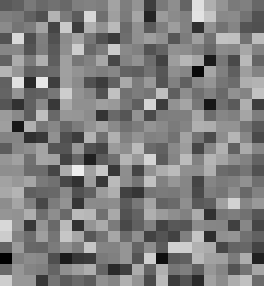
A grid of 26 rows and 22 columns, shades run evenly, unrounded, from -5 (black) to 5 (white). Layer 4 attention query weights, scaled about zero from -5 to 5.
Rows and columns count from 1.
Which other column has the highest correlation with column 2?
22
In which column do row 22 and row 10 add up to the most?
6
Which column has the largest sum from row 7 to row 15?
21
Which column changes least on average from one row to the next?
19
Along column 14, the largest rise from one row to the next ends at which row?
25
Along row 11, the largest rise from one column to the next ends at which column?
4
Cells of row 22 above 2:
3
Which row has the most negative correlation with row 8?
12
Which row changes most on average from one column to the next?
8
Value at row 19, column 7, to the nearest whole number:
-3
